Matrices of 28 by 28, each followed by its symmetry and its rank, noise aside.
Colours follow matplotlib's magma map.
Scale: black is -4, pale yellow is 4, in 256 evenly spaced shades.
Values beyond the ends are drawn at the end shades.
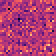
symmetric, rank seven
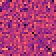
symmetric, rank eight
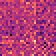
no symmetry, rank six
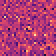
no symmetry, rank eight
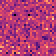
symmetric, rank eight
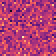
no symmetry, rank eight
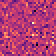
no symmetry, rank seven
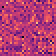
antisymmetric, rank six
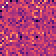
symmetric, rank six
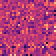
antisymmetric, rank six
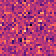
antisymmetric, rank six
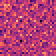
symmetric, rank seven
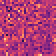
symmetric, rank eight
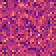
no symmetry, rank seven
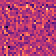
antisymmetric, rank six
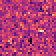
antisymmetric, rank eight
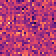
antisymmetric, rank six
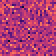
no symmetry, rank eight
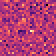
no symmetry, rank six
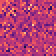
symmetric, rank six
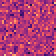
no symmetry, rank eight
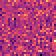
antisymmetric, rank eight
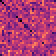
symmetric, rank eight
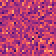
no symmetry, rank seven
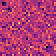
symmetric, rank seven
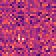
no symmetry, rank six
